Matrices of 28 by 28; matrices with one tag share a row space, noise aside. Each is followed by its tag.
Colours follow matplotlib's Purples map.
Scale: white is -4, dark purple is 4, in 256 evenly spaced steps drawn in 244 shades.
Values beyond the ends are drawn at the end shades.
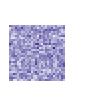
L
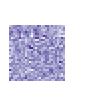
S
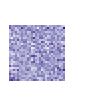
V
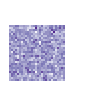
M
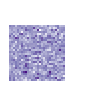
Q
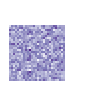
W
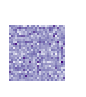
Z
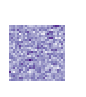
W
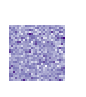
S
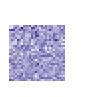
L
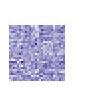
L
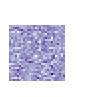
M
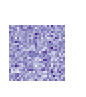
M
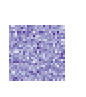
Z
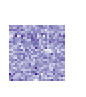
L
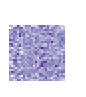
L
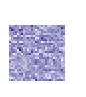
L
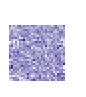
V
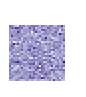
M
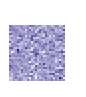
S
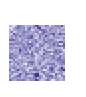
S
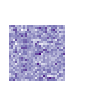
Q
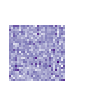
Z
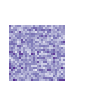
L
